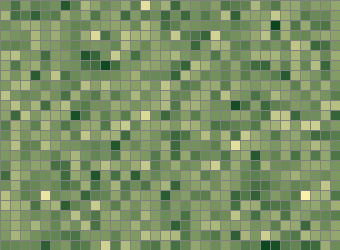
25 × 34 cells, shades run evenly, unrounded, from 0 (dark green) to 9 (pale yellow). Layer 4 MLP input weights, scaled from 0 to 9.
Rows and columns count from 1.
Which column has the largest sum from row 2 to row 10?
1
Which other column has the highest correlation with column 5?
31
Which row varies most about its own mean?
20
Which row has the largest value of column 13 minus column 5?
25
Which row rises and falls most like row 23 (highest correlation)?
14
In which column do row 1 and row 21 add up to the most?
15
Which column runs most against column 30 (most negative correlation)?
33
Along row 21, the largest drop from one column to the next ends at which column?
7
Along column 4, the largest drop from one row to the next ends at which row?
8
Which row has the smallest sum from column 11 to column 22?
2
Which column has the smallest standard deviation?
16
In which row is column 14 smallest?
18
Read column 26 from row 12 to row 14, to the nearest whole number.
3 3 5
